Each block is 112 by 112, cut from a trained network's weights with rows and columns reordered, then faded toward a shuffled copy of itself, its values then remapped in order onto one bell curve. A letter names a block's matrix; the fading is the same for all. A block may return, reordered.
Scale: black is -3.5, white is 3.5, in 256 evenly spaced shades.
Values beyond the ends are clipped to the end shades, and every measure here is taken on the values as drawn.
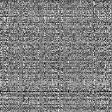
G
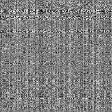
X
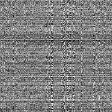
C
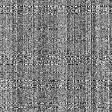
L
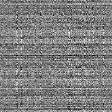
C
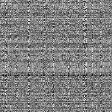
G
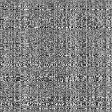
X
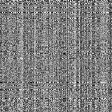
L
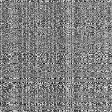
X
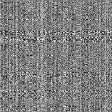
X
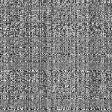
X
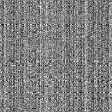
L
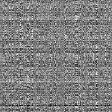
G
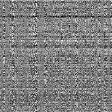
G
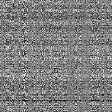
G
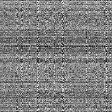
C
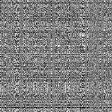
G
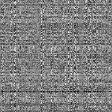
G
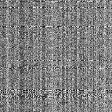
L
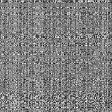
X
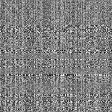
X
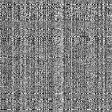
L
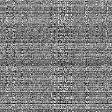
C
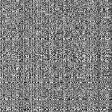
X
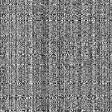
L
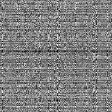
C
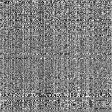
X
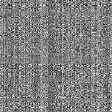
X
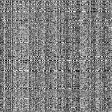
L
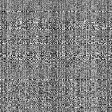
X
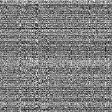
C
